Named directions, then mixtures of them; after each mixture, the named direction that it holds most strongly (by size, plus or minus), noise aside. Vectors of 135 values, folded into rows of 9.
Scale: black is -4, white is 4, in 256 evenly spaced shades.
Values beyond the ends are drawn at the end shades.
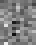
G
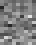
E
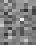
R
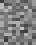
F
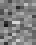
G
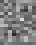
R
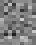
R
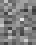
R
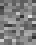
E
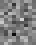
G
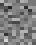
F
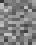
F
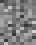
F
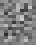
R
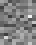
E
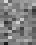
R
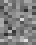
R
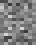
F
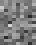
E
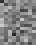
R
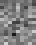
G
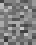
F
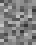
F
